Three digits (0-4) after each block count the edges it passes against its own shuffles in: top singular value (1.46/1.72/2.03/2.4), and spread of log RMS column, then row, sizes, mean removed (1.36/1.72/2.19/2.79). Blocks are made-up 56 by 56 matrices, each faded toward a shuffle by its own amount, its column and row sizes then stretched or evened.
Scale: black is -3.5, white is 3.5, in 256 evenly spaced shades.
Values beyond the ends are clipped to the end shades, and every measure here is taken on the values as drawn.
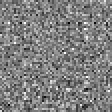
2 1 1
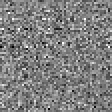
1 0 2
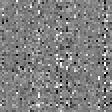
2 4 1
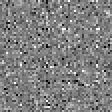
1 2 2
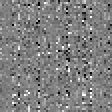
1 4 1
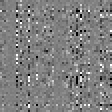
3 4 2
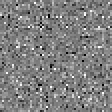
2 1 2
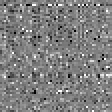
3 1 3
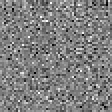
3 0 0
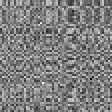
4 3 1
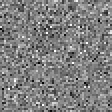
1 0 0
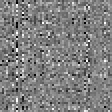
1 4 1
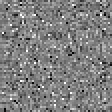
2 1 0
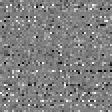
0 1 4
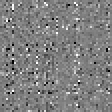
0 3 2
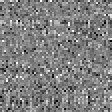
2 0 2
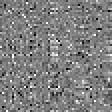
3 2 1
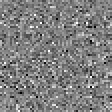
1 1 3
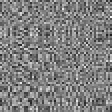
4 3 2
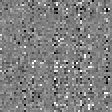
2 3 2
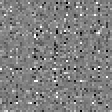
0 3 2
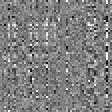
3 4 1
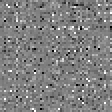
2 2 3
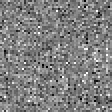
1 2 0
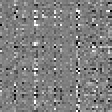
3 4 2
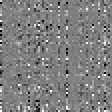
0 4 3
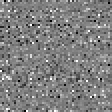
1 1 3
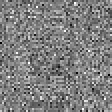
2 0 0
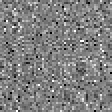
3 1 0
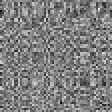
4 2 1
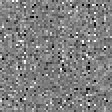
1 2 1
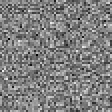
3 0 0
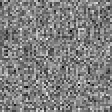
3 1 0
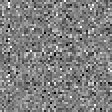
2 2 0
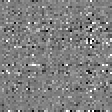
0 2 4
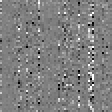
1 4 0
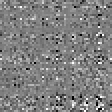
1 3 4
